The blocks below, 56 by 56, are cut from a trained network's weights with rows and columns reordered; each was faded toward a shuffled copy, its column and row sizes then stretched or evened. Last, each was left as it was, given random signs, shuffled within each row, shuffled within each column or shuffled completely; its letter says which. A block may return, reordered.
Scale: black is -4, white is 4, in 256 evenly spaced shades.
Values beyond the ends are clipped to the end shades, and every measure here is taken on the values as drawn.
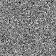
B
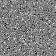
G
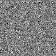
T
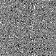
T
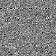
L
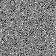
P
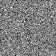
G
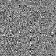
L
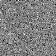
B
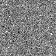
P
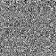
L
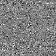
L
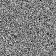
G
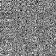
L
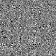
L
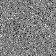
B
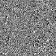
L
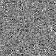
L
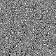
P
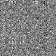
L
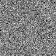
T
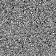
B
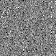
P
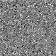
B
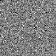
L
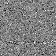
B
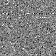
B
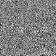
L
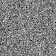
G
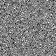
G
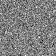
G
